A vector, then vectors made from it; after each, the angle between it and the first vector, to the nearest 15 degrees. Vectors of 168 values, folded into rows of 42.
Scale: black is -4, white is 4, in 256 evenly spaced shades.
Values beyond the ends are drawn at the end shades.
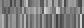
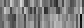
135 degrees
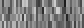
60 degrees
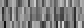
75 degrees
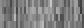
60 degrees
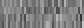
150 degrees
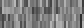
135 degrees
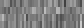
30 degrees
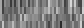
45 degrees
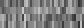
45 degrees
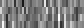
75 degrees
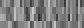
75 degrees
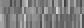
30 degrees
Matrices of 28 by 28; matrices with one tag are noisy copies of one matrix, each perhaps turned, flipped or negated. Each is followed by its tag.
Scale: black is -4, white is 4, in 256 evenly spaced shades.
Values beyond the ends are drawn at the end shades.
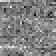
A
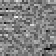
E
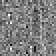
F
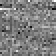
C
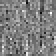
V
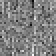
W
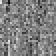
C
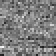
C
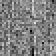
W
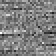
W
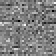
W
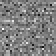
F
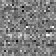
F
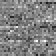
V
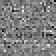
F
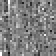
C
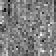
A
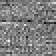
W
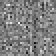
F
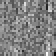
C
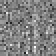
F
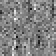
V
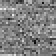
A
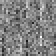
V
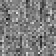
V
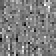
E
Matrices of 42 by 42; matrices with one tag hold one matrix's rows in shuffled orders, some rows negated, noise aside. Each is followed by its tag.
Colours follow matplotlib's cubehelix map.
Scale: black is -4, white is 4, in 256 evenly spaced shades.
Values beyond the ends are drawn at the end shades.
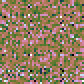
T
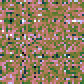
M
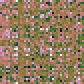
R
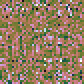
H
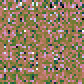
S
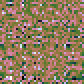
M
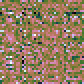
M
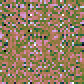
T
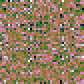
T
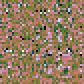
H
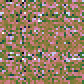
M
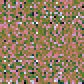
S
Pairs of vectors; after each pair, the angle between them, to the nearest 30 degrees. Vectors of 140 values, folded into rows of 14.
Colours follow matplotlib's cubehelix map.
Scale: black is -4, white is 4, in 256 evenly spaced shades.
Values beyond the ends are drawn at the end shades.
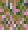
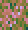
120 degrees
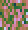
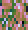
90 degrees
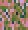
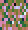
120 degrees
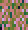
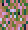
90 degrees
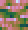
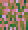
90 degrees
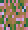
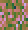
60 degrees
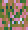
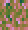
60 degrees
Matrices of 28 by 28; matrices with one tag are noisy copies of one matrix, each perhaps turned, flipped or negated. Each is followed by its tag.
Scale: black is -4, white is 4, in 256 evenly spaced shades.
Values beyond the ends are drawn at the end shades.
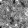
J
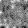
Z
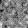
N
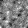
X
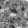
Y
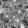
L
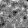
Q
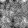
Z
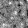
Q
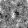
Y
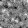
X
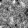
J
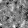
J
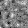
Q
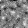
Q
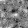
Y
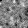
J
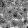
Q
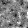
Q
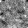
J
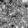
N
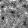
Q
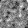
X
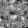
Y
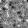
X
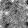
Z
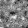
Y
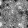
Z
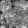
Z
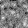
Q
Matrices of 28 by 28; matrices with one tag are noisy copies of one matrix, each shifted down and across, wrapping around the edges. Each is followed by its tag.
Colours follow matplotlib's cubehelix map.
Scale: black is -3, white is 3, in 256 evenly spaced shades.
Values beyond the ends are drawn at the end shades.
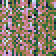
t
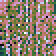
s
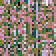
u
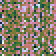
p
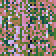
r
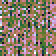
u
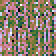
s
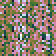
t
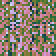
r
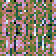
s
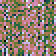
p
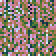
r
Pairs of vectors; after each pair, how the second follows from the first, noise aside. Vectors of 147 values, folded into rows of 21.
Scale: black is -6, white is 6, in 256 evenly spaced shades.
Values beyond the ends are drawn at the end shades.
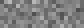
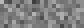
negated.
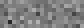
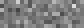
wrapped around, negated.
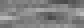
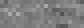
wrapped around, partly zeroed.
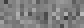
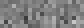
wrapped around, negated.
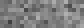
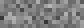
shuffled.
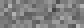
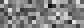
wrapped around, scaled up.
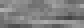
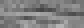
wrapped around.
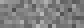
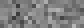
wrapped around, negated.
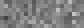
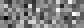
scaled up.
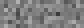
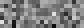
wrapped around, scaled up.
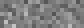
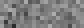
negated.
